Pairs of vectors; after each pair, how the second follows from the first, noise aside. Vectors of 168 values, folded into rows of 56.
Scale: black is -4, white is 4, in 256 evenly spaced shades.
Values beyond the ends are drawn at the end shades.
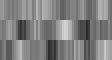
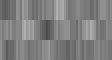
reversed, negated, shrunk.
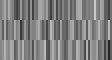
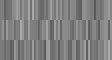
negated, shrunk.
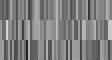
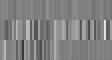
reversed, partly zeroed.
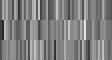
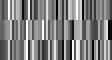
reversed, scaled up.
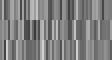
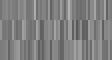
reversed, shrunk.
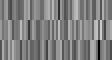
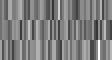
negated.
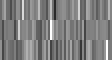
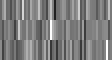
copied.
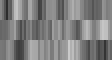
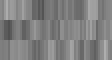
reversed, negated, shrunk.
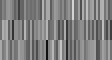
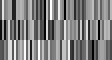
reversed, scaled up.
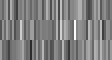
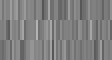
reversed, shrunk.
